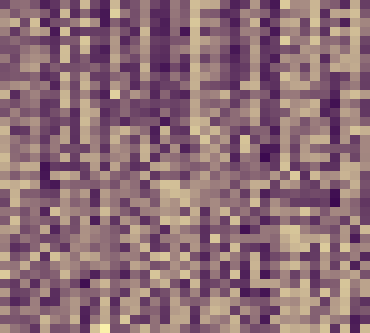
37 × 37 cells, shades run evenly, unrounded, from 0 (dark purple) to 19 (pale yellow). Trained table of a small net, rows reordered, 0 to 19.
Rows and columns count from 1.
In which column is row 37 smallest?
36
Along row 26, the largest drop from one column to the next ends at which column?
6
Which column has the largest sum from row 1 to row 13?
20
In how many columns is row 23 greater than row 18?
17
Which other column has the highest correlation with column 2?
19
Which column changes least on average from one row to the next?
18
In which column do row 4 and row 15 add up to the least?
28
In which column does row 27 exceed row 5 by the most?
13
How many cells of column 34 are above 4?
24
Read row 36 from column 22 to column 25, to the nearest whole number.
10 9 14 4
